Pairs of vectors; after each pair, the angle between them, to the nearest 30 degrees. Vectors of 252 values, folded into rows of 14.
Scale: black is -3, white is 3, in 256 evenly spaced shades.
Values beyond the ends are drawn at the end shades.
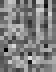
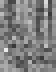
150 degrees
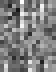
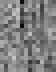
150 degrees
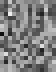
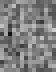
60 degrees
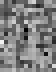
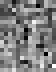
30 degrees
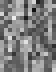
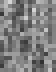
150 degrees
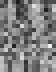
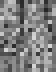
60 degrees
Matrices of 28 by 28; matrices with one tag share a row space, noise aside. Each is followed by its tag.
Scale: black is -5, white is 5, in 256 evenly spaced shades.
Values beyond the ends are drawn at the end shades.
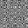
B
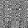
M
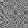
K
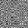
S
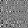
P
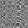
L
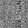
L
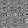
B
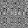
B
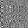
P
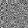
S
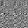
K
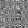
L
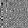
P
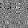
M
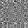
K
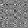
K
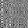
P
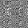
M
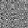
S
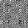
M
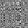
L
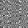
M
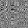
S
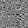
L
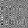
P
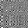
P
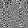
M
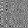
P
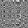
L
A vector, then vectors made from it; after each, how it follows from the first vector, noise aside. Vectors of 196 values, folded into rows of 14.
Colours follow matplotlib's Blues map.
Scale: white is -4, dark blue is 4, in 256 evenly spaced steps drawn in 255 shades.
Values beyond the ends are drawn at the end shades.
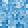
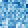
negated.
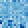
reversed, negated, partly zeroed.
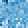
negated, partly zeroed.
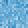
negated, shrunk.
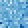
reversed, negated, partly zeroed.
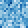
reversed.
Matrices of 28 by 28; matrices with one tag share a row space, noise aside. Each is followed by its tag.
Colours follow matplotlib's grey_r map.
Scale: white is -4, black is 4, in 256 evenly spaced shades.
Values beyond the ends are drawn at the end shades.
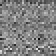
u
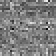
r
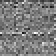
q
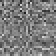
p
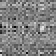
u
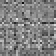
q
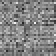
q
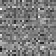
u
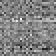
p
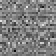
u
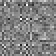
p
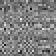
p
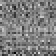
u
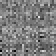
u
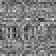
u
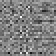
p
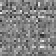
u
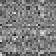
u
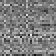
p
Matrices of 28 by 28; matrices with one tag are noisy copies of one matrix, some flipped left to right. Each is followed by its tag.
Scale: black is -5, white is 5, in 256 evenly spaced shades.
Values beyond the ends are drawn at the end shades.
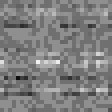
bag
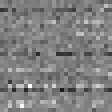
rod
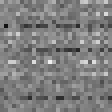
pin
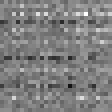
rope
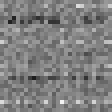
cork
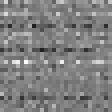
pin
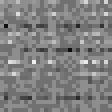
pin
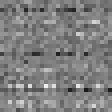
rod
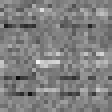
bag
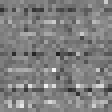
rod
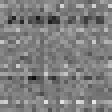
cork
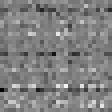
rod
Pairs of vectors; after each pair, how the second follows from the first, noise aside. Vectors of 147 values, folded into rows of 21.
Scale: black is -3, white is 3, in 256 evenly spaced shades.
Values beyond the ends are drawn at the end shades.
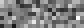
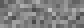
negated, shrunk.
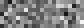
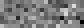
negated, partly zeroed.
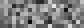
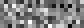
sign-scrambled.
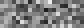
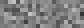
wrapped around, negated, shrunk.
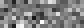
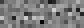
negated, partly zeroed.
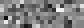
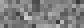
wrapped around, shrunk.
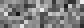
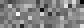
negated, partly zeroed.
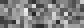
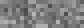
negated, shrunk.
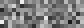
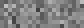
reversed, negated, shrunk.
